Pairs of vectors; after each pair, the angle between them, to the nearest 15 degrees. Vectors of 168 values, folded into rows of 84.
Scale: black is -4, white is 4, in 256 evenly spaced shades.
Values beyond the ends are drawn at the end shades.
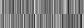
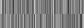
30 degrees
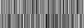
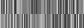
60 degrees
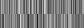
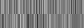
30 degrees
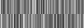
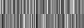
60 degrees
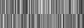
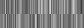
45 degrees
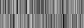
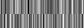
105 degrees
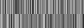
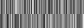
165 degrees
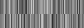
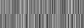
105 degrees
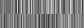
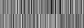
150 degrees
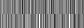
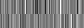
75 degrees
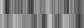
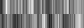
165 degrees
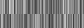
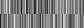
75 degrees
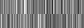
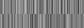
45 degrees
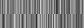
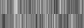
45 degrees
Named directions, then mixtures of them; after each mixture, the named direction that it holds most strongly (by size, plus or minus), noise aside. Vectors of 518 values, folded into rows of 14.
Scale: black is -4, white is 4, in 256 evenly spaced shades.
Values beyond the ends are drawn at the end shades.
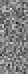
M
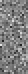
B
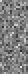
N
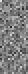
N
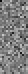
N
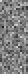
N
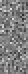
M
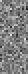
N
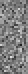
B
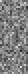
N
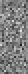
M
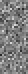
M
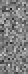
M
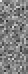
N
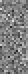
B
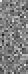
B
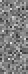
N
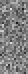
M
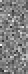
B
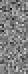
M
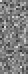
N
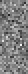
B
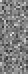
N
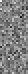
B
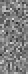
M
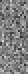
B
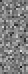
N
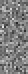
M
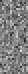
N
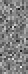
N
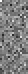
B
